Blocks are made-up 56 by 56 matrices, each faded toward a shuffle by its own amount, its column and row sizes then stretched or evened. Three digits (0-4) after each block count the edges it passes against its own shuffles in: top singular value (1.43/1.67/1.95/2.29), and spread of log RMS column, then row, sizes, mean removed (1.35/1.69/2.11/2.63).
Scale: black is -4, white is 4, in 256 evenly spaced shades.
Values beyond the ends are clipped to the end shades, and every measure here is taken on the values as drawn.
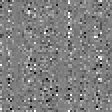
0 4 1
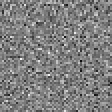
3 2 1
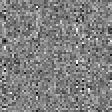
2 3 0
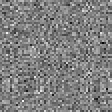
4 0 1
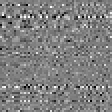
4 0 4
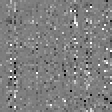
1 4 0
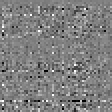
1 3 4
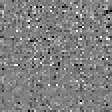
0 2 3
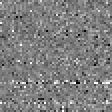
1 1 3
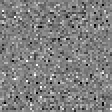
0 1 2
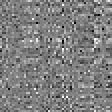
4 2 2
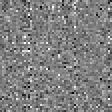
2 3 2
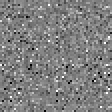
0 1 1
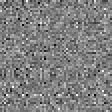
3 1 2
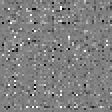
0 2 3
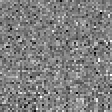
2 0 1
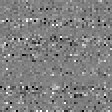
0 1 4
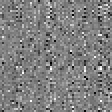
3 4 0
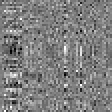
4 4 1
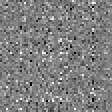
2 3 1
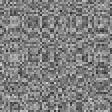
4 1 0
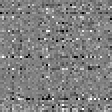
2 3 4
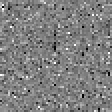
0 1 1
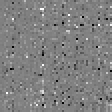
1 3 1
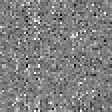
2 3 1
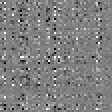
1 4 4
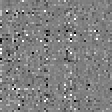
0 3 2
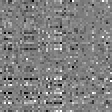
4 3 3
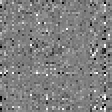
3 3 2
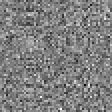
3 1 1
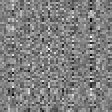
4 4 0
